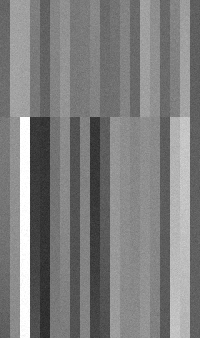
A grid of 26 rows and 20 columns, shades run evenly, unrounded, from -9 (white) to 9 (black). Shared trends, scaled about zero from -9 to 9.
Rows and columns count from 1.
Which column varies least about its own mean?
20
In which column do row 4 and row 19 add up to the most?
5
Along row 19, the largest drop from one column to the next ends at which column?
3
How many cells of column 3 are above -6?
9
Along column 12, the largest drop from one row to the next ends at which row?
10
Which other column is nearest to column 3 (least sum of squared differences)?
19
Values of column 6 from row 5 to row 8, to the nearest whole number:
0 0 0 0
